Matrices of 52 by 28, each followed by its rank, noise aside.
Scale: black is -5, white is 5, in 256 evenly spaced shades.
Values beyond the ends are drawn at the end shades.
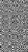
four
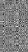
four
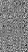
six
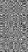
four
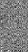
four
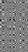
two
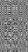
three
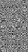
six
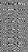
three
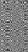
three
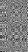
three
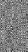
six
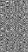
six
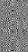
three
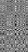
three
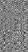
four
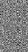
six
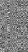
six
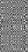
three
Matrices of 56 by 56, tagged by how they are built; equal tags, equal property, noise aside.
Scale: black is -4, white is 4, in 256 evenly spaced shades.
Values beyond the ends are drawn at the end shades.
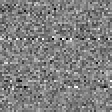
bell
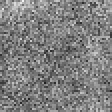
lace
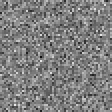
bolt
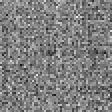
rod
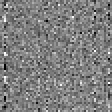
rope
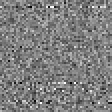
bell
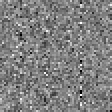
rope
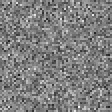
bolt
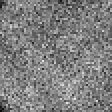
lace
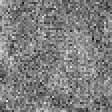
lace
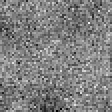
lace
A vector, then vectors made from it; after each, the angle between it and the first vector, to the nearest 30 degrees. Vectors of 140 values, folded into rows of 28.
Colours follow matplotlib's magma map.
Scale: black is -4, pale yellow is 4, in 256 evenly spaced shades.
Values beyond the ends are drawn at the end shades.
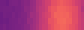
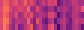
120 degrees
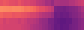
150 degrees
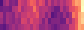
90 degrees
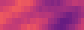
150 degrees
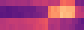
60 degrees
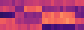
90 degrees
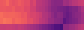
150 degrees
